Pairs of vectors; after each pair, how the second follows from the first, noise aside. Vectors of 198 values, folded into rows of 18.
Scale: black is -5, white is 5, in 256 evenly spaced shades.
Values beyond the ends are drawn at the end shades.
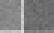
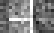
wrapped around, scaled up.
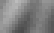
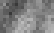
negated.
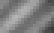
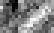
wrapped around, scaled up.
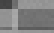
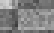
negated.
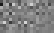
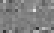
wrapped around, negated, partly zeroed.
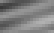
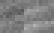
wrapped around, negated, shrunk.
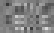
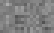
negated, shrunk.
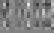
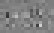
wrapped around, negated, partly zeroed.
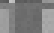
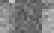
copied.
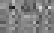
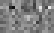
copied.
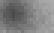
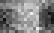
wrapped around, scaled up.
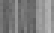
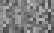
sign-scrambled.
